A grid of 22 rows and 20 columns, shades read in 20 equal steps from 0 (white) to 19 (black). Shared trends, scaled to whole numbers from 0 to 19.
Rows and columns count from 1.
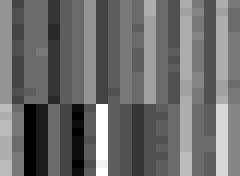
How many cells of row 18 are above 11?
10
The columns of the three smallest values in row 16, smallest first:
9, 19, 1
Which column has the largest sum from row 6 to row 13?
5
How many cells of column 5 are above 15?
3
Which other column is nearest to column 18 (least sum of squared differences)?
15
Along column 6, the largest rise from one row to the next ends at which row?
14
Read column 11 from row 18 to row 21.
13 13 13 13
